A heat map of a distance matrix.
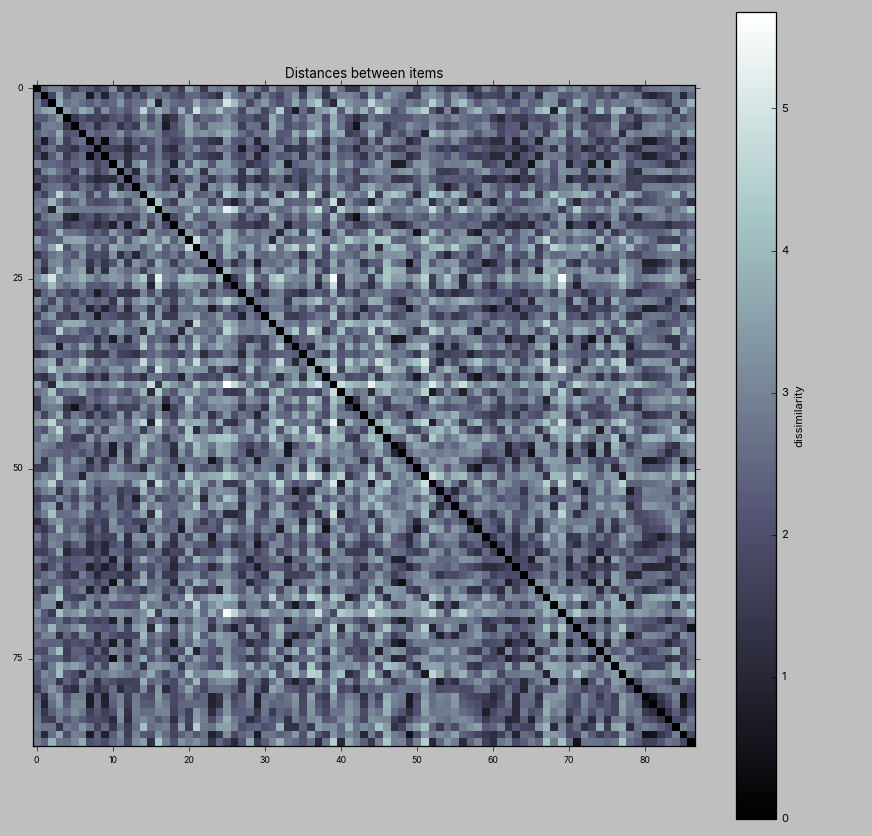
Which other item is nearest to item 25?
56
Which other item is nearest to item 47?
33
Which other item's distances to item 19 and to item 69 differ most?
50
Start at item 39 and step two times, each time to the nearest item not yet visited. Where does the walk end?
16
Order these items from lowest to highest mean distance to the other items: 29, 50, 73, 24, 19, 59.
29, 73, 59, 50, 19, 24
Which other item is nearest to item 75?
10
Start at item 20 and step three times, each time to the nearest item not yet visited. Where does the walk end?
59
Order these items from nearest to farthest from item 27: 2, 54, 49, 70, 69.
54, 70, 49, 2, 69
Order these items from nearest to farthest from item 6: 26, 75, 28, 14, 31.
28, 75, 14, 26, 31
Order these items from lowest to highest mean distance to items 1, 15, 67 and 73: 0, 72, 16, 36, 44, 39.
0, 72, 44, 16, 36, 39
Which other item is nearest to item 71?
86
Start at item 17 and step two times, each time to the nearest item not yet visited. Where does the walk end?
5
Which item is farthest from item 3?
21
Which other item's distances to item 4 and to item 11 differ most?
43
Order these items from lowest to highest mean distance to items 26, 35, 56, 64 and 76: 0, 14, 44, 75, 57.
57, 0, 44, 75, 14
